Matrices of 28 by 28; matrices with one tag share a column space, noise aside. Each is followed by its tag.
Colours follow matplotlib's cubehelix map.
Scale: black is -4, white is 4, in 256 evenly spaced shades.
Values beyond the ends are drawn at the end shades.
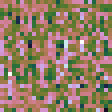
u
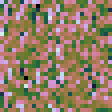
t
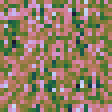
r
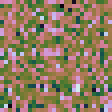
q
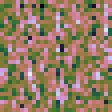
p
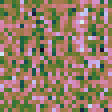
r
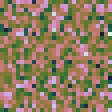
t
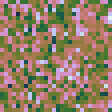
t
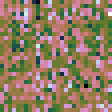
r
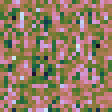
u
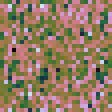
t
